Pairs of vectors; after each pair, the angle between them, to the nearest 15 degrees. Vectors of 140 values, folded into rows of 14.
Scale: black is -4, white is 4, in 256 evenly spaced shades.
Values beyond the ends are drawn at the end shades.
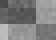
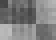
15 degrees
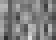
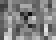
135 degrees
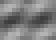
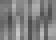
60 degrees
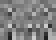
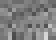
150 degrees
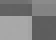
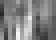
60 degrees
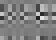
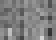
105 degrees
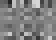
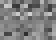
120 degrees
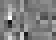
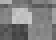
90 degrees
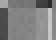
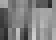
45 degrees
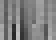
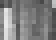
120 degrees
